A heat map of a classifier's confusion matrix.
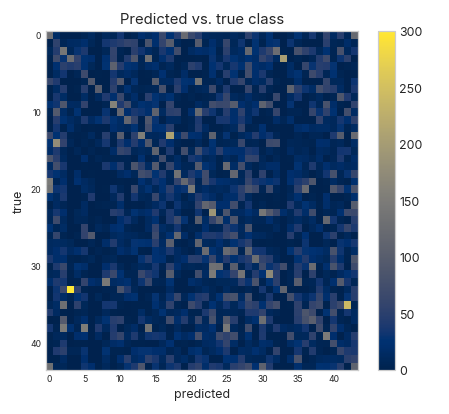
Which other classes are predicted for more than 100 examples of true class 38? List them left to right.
2, 5, 14, 25
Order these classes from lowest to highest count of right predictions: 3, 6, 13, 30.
30, 6, 3, 13
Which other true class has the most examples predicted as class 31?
23
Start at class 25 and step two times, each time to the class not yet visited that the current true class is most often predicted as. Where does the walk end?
22
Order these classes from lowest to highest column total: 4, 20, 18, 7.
7, 4, 20, 18
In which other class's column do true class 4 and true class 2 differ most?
32
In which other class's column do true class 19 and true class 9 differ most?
0
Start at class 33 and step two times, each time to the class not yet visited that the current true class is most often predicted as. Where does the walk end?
14
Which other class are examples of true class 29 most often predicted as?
43
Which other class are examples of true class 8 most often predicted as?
41
